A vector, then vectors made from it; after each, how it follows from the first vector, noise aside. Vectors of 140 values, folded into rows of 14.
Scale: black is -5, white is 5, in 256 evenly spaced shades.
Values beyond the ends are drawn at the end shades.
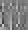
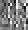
reversed, scaled up.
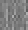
wrapped around, shrunk.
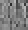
reversed, negated.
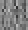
wrapped around, negated.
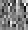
reversed, scaled up.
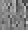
reversed, negated.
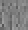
negated, shrunk.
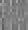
wrapped around, shrunk.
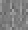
wrapped around, shrunk.
